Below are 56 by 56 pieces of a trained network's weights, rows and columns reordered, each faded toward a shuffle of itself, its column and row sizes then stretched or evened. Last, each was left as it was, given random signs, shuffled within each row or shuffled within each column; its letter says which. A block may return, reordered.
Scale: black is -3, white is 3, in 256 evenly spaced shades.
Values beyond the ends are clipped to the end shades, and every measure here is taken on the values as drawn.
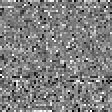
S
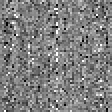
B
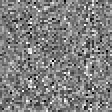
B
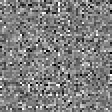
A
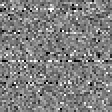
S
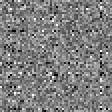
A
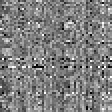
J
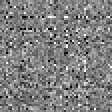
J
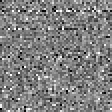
S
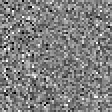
B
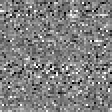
S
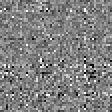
A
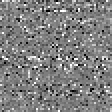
S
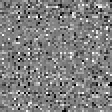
J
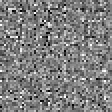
A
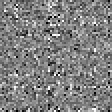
A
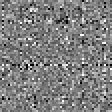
A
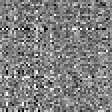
J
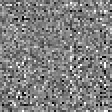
A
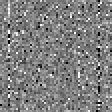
B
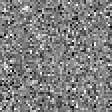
B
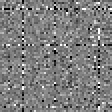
A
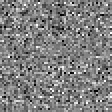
S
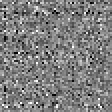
A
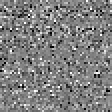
S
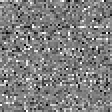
S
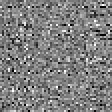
J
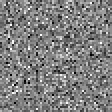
B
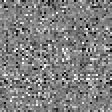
A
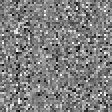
B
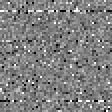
S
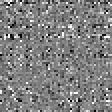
A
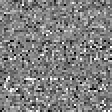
S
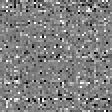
A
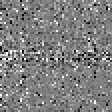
A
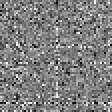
A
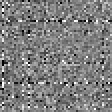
A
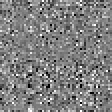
J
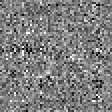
A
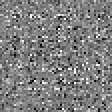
A
